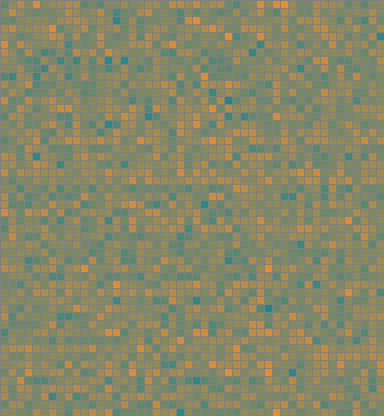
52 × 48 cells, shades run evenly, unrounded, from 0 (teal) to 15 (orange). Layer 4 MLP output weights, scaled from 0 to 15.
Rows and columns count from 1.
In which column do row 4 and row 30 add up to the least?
18
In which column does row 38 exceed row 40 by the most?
8
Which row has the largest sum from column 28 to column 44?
23
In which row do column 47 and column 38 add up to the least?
31
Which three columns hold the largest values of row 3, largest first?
25, 24, 40
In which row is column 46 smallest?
3
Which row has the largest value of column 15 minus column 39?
42
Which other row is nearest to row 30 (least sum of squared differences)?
2
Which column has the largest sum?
33
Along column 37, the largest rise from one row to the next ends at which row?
48
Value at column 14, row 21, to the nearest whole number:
5
